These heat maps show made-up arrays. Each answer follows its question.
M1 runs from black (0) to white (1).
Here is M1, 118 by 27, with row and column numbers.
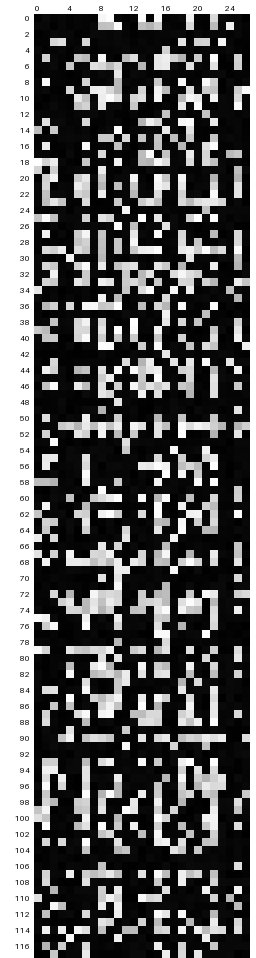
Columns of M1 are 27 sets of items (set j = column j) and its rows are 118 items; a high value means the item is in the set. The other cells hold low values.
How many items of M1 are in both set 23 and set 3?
8
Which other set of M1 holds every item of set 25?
8
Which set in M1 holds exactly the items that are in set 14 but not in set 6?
24
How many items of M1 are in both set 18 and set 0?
0
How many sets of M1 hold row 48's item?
1
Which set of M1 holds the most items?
22
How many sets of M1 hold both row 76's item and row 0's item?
2
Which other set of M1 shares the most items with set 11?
17
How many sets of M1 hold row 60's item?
11
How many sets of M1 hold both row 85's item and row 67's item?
9
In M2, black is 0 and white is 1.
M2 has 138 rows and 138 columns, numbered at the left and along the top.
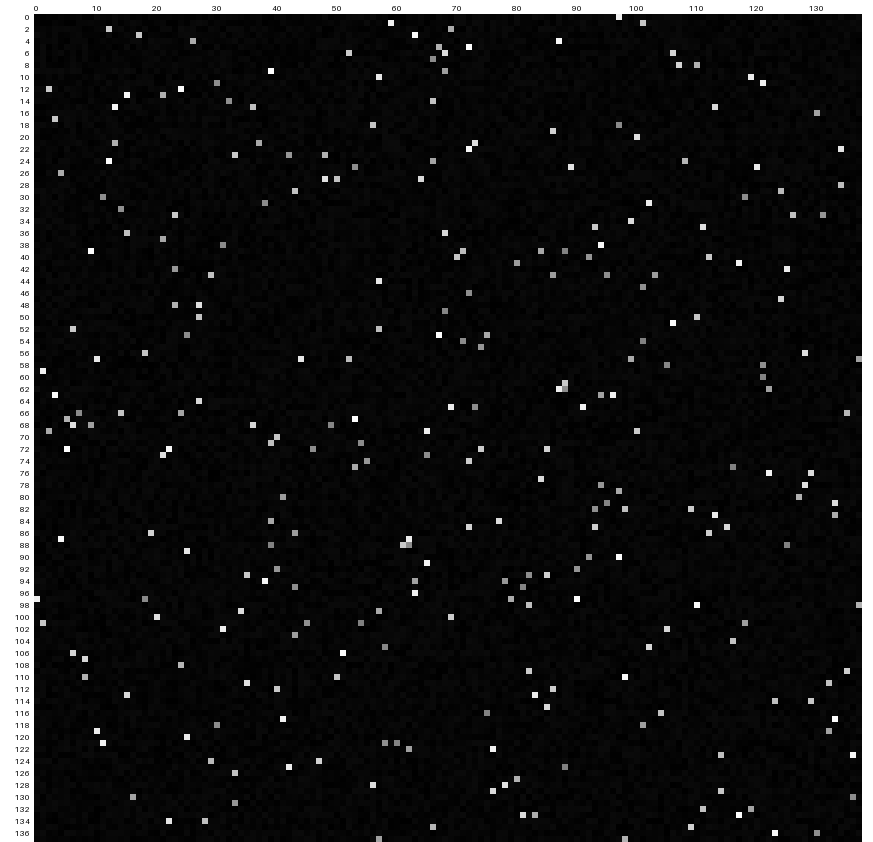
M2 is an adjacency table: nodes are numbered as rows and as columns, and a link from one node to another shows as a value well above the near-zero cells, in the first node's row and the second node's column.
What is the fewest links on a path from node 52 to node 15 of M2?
4
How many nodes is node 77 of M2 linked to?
1
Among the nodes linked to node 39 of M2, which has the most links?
node 88
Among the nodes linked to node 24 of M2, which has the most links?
node 66
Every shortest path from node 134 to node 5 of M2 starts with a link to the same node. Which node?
node 22
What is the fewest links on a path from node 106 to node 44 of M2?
4
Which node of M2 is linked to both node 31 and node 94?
node 38
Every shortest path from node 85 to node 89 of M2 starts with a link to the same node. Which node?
node 72
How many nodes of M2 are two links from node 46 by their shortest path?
4
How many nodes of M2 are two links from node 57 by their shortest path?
4
